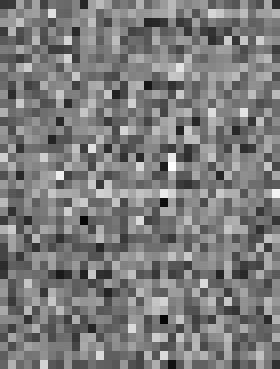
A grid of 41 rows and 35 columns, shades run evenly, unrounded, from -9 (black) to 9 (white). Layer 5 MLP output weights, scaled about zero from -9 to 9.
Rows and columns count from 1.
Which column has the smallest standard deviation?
32
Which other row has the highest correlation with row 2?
14
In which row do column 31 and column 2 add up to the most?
26
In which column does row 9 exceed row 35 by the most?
30
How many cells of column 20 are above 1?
14
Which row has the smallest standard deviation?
8
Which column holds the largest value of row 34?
21
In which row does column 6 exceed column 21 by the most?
36
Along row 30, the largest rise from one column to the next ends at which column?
34
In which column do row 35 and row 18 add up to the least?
24
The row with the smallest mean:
31
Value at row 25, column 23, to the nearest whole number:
1
